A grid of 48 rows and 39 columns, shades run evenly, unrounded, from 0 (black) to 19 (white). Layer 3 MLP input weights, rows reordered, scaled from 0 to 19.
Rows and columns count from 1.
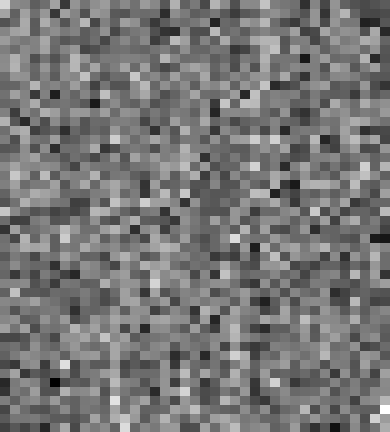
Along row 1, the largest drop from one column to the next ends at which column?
7
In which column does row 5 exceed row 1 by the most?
37
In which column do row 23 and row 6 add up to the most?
28
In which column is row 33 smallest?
34
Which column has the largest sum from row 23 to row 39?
16
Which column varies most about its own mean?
39
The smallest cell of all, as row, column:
43, 6
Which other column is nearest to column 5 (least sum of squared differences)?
3
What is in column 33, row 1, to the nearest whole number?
5
